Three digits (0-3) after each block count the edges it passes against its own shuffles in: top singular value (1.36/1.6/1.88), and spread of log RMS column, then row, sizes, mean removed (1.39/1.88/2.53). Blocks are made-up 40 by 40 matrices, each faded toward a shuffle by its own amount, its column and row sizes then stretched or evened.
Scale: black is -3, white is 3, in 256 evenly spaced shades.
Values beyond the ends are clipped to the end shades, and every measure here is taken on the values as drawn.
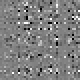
2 3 2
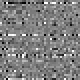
3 1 3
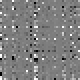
2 3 2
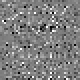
2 1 2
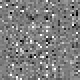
1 2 0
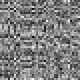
3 1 1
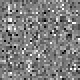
2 1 0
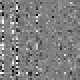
2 3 1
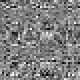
3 0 2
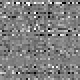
1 1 3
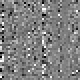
2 3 0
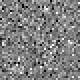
1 1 0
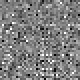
2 0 1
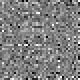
2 1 2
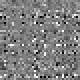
1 2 3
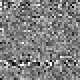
2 0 2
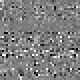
0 1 3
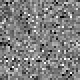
0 0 1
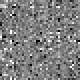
0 2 1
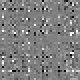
1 3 2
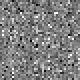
1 1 0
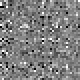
2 2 2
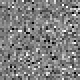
0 1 0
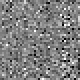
2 2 0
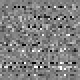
1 0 3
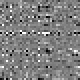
3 2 3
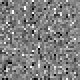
0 2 0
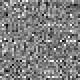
2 0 1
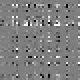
2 3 3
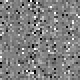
0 2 0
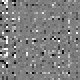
0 3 2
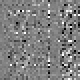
1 3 2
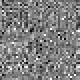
3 0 0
